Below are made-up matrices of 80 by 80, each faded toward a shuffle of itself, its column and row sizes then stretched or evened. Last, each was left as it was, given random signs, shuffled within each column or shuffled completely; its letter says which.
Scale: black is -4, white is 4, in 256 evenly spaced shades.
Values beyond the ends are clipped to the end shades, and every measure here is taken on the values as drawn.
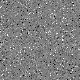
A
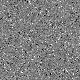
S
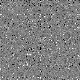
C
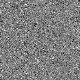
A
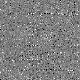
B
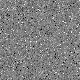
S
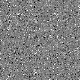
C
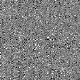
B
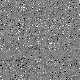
C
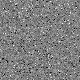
S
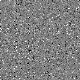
C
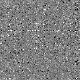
C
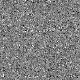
C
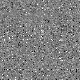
B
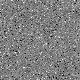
S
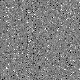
A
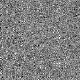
B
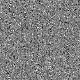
A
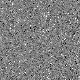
A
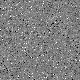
S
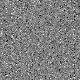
A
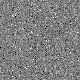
A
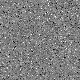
S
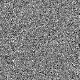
A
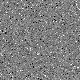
S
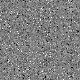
A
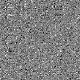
B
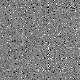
C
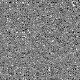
B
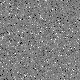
S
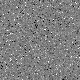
S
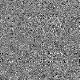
B
